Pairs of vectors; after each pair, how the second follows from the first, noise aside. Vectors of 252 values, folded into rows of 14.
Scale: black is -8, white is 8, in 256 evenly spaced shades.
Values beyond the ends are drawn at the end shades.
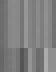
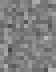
shuffled.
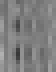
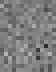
shuffled.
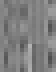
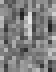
wrapped around, scaled up.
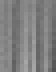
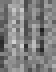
wrapped around, scaled up.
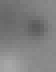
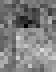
wrapped around, negated, scaled up.
